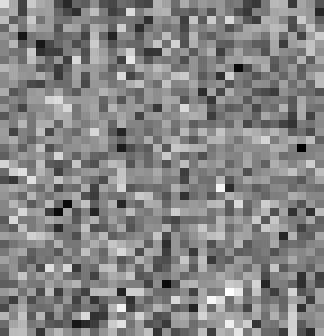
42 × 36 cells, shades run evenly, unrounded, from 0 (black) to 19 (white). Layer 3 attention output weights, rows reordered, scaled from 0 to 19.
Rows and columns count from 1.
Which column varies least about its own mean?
12
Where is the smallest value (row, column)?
19, 34
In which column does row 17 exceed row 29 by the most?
11
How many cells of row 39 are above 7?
28
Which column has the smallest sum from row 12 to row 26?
33
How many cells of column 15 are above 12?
8
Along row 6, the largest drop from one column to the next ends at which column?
21
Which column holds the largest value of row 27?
3
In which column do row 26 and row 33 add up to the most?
27
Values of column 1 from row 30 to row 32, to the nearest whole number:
12 7 9
